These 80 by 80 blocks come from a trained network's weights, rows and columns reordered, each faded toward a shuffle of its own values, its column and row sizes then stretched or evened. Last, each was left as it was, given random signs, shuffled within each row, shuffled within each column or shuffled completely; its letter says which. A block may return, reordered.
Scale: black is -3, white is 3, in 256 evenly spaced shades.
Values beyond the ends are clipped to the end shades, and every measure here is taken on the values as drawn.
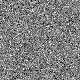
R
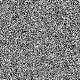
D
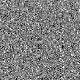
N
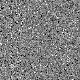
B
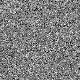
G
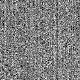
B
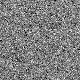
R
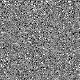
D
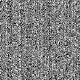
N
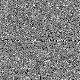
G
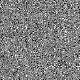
N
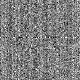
N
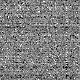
N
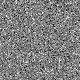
R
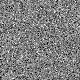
R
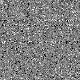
D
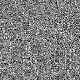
N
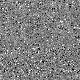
G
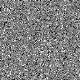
D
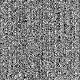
N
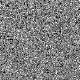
D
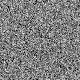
R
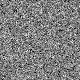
R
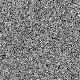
R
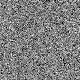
R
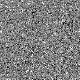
D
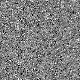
B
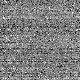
N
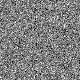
B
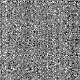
N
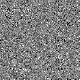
N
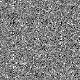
D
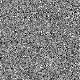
D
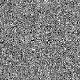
N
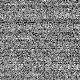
N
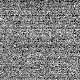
N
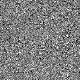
D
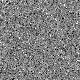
R
